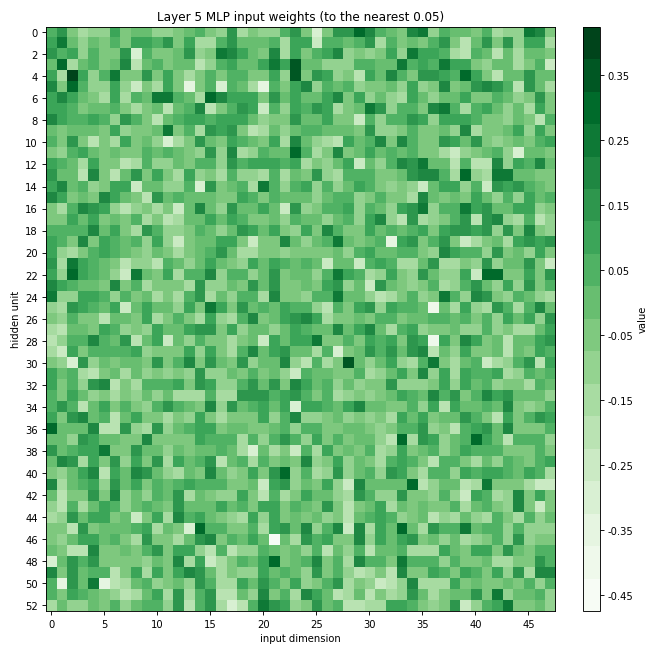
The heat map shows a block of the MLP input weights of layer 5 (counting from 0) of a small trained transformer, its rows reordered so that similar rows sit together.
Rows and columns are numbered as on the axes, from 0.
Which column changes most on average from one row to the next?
39
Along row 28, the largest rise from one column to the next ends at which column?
37
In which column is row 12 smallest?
29
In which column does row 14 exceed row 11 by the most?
44
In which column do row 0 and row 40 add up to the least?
25
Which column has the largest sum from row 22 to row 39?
15
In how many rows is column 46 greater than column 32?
24
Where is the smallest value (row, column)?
46, 21
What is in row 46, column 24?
0.15
